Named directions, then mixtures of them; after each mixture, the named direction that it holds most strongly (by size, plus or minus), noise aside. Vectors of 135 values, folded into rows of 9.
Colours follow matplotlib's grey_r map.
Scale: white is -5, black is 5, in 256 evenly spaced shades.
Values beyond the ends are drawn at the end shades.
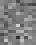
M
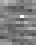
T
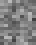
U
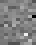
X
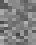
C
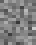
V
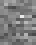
T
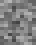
U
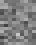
C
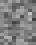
U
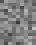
V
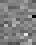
X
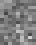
M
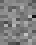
X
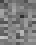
C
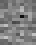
T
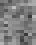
U
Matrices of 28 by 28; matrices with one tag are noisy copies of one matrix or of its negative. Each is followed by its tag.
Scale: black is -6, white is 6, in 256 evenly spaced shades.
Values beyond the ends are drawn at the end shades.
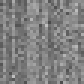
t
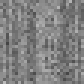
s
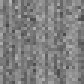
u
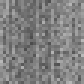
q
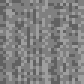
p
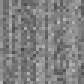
u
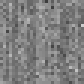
s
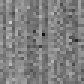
t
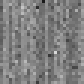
u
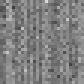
p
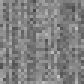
s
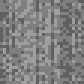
q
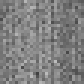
q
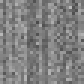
t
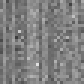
t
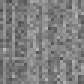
t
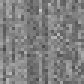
t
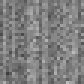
t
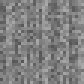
p
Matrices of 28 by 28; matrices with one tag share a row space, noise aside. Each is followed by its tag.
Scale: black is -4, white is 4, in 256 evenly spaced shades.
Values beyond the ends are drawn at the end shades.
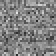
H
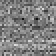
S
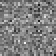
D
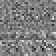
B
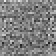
S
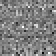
B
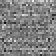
S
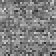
S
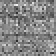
H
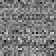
H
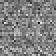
D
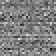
S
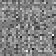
B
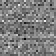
H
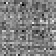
S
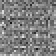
S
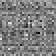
B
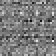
B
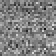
B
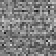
S
